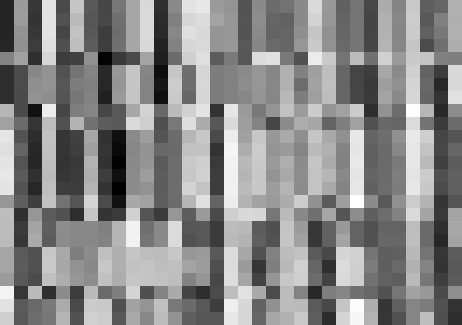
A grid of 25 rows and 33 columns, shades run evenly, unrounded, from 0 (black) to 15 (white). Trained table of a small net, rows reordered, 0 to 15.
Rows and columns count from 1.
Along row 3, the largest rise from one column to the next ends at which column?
4
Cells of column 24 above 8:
15
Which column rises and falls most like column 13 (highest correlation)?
9
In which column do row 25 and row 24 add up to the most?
26
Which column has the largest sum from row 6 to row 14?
30
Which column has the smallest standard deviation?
29
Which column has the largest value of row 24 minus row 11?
8
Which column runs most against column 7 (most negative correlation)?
6
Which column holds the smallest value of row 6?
12
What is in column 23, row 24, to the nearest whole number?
5
